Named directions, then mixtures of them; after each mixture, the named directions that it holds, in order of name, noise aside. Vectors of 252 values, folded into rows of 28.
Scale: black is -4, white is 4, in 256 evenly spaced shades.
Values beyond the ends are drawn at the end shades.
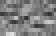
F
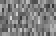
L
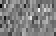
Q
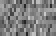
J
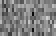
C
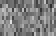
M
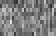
M.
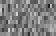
L.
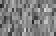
C, Q.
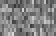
F, J, M.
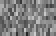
J, L.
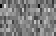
M, Q.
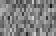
J, M.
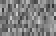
L.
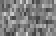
F, J.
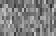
M.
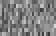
C, L.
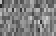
C, M, Q.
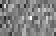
Q.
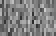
C, L, Q.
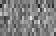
L, M, Q.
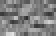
F.
